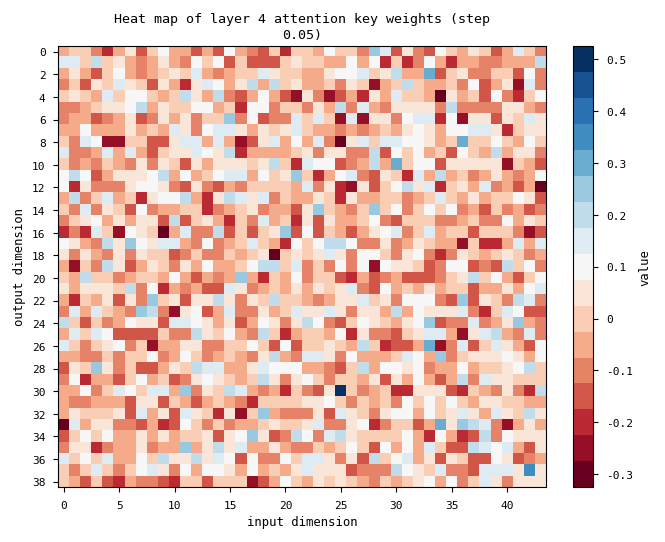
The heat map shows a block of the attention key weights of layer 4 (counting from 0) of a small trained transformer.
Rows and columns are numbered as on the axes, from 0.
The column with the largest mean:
33
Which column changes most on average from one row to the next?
25
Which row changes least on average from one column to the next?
31
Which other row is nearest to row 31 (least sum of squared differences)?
38
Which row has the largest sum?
37
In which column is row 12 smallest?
43
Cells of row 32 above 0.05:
10
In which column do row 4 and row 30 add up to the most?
11
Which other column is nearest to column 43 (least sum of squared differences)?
26
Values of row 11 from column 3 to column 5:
-0.15 -0.05 0.05
